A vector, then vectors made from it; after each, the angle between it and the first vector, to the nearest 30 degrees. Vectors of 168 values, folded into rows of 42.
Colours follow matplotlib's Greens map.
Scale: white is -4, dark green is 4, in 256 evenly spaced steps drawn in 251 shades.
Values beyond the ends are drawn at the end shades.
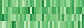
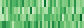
150 degrees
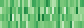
90 degrees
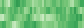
120 degrees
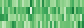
30 degrees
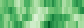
90 degrees
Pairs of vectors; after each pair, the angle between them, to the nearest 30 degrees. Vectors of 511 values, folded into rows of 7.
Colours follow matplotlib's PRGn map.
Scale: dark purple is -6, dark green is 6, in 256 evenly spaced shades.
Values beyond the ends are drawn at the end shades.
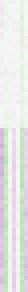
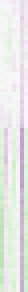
150 degrees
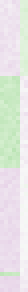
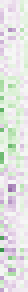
60 degrees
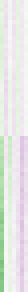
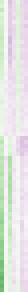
30 degrees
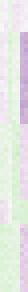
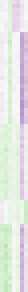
30 degrees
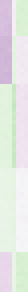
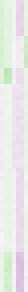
120 degrees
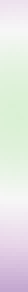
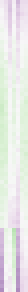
60 degrees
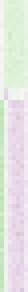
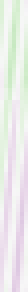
60 degrees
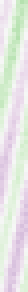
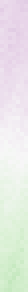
120 degrees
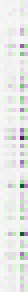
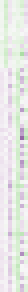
60 degrees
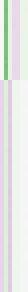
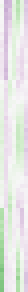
120 degrees
